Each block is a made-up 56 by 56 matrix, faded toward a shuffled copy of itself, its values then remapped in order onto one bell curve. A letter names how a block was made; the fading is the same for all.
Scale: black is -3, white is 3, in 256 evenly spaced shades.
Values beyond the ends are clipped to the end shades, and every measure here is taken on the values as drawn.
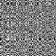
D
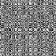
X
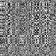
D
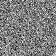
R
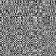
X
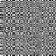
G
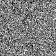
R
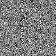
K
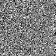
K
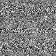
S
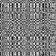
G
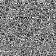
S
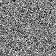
R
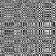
G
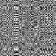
X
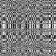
G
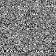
S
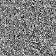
K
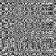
D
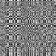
G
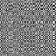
G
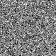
R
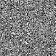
K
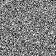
R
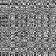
X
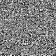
S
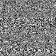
S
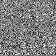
S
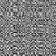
X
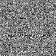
S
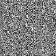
K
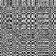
G
